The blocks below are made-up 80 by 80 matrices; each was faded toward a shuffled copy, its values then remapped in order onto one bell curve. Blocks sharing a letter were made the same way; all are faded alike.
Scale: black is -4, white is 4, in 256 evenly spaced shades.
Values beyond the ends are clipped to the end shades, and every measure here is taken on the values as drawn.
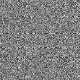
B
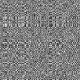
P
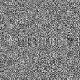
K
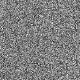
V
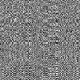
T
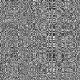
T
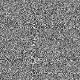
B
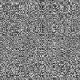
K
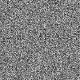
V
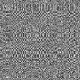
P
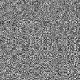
K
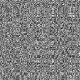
K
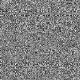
B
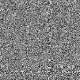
B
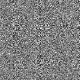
B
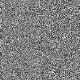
B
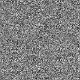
B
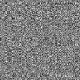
K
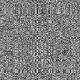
T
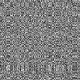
P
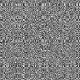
P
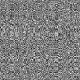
K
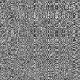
T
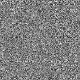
B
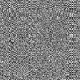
T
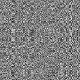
T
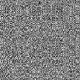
K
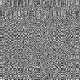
P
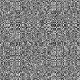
P
